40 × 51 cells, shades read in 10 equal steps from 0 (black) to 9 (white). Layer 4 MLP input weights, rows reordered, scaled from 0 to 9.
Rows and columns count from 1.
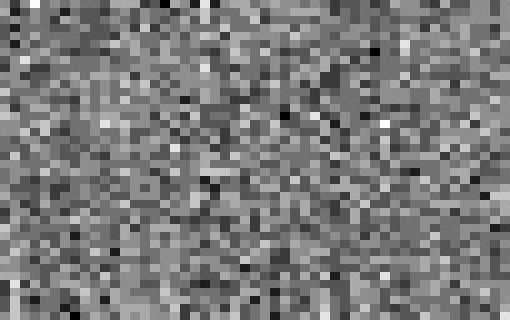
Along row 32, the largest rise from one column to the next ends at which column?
13
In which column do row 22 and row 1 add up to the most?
21
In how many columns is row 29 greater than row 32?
20
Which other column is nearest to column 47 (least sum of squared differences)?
45
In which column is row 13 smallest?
19
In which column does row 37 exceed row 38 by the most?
26
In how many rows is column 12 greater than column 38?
20
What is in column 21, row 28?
3
